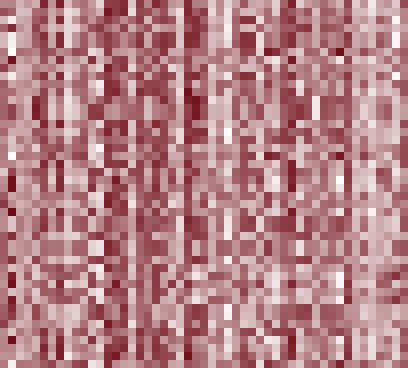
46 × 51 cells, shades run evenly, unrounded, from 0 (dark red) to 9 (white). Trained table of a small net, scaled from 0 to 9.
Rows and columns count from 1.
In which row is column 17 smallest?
22
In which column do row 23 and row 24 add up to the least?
2
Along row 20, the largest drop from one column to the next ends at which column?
34
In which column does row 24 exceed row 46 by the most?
43
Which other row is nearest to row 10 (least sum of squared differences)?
3
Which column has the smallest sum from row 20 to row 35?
24
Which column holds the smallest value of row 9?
14
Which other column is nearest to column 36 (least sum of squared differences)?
26
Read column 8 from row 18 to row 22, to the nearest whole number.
3 2 5 1 2
